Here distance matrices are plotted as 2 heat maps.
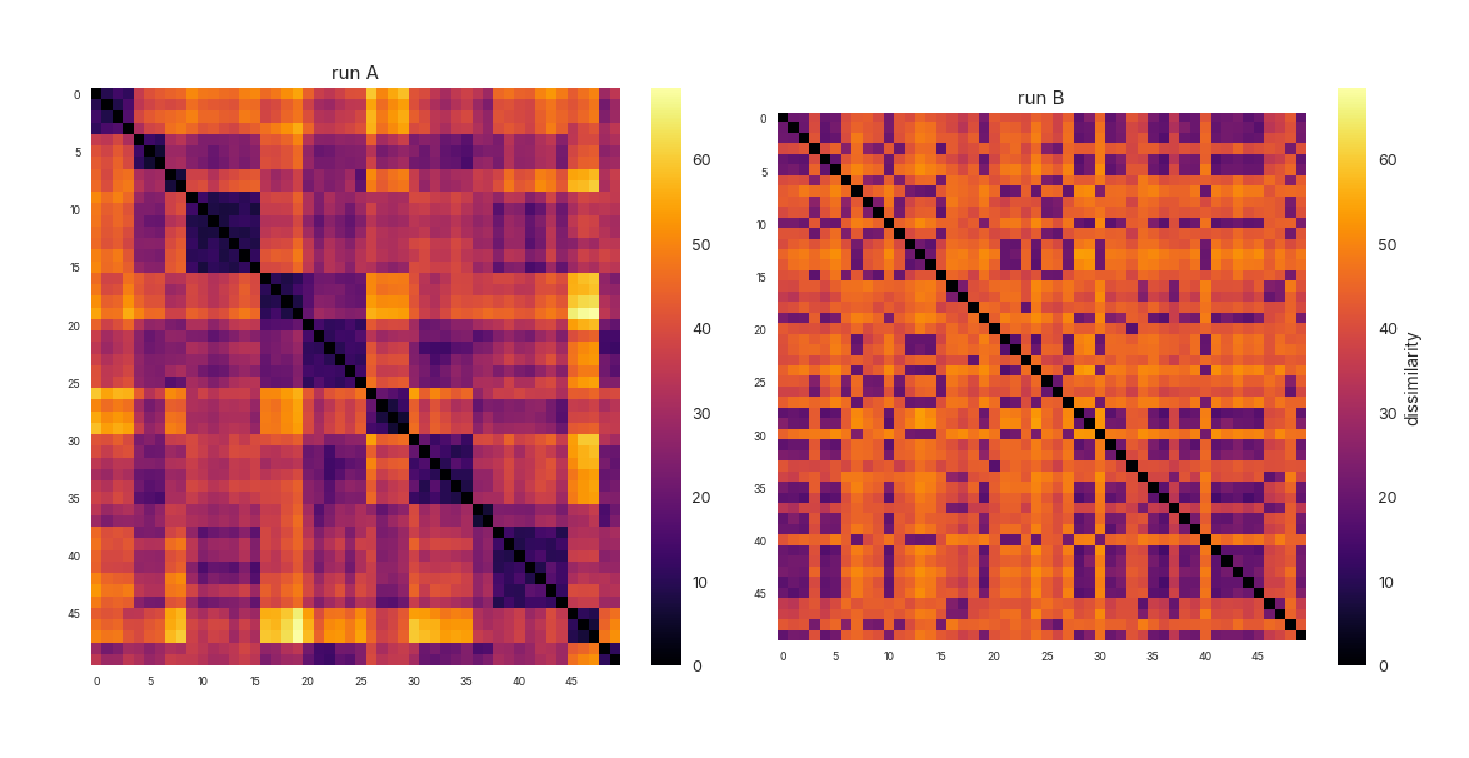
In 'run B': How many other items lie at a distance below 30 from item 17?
5
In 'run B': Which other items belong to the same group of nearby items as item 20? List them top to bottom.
33
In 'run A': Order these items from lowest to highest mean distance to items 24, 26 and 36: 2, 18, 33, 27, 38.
27, 38, 33, 18, 2
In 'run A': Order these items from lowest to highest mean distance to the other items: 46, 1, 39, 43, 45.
39, 43, 1, 45, 46
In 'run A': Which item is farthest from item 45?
19
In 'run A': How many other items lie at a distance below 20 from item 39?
6
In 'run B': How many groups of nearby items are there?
6
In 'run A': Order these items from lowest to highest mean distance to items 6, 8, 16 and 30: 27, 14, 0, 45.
14, 27, 0, 45
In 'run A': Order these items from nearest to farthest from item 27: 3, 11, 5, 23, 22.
5, 11, 22, 23, 3
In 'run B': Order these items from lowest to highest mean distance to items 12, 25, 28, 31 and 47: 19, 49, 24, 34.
49, 19, 34, 24
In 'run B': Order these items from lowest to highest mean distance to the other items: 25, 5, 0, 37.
0, 5, 37, 25
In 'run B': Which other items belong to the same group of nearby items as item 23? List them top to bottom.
18
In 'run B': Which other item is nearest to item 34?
46
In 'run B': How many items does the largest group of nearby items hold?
21
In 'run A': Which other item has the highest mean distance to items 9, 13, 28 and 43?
0
